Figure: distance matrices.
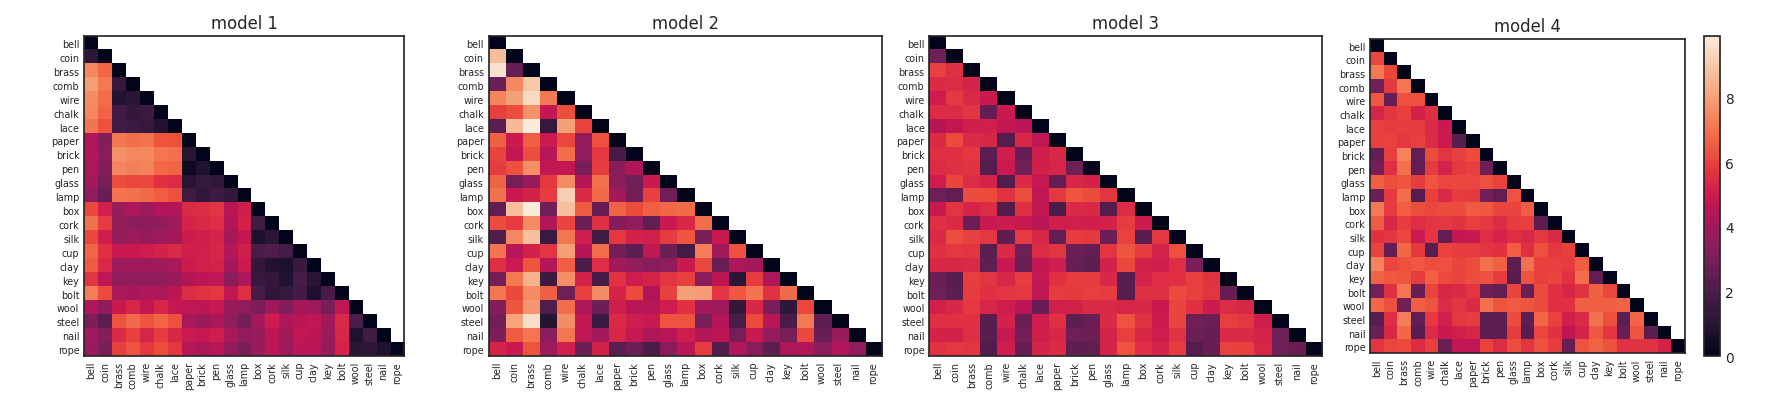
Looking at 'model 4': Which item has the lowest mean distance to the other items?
nail
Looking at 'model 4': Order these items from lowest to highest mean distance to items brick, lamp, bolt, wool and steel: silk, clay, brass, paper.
silk, paper, brass, clay
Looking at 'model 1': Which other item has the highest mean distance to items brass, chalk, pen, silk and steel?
bell
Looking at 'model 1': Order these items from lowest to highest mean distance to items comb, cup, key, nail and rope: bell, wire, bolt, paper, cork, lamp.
cork, bolt, wire, lamp, paper, bell
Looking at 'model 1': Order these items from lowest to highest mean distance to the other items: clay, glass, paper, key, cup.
key, clay, glass, cup, paper
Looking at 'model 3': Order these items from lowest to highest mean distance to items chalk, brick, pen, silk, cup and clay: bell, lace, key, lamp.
lace, bell, key, lamp
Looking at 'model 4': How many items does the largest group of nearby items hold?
8
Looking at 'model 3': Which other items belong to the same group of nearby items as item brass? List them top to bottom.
cork
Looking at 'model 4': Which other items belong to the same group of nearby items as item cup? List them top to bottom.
coin, wire
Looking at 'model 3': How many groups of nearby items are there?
5
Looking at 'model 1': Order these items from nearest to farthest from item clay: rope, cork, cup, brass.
cork, cup, brass, rope
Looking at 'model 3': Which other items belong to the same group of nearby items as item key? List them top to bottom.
bell, coin, lamp, bolt
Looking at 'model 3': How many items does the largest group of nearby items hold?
9
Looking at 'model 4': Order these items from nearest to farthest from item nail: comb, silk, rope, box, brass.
comb, silk, rope, box, brass
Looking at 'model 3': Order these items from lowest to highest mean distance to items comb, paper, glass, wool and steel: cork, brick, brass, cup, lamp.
brick, cup, cork, brass, lamp
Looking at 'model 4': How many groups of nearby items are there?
7
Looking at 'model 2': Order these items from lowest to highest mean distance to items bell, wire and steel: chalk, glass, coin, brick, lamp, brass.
chalk, brick, glass, lamp, coin, brass
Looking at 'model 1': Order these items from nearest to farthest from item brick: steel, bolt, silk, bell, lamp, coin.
lamp, coin, steel, bell, silk, bolt
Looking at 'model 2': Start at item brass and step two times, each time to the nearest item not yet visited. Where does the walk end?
glass
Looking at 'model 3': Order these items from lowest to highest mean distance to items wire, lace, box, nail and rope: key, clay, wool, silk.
clay, silk, wool, key
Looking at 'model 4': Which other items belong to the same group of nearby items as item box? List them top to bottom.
cork
